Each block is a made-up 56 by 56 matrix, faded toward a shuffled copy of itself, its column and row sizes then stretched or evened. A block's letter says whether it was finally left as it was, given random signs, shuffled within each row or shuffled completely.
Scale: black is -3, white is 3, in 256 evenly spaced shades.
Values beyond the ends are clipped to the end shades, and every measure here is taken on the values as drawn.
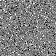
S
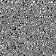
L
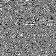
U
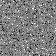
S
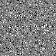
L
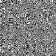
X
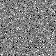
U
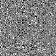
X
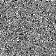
U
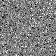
S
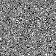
U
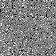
L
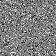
S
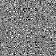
X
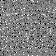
U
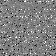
U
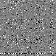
L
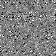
U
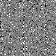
L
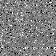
U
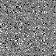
L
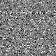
U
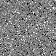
S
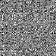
X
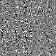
L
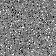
S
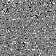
U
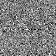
U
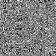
X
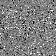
U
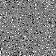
U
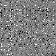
X
